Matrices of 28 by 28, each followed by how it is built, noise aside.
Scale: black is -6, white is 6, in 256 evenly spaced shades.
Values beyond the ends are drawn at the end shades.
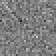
diagonal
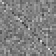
diagonal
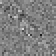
banded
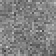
smooth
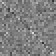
diagonal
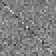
diagonal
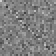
diagonal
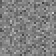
repeating rows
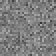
repeating rows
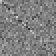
diagonal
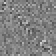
banded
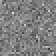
diagonal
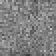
smooth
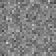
repeating rows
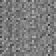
repeating rows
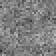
smooth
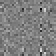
low rank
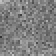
smooth
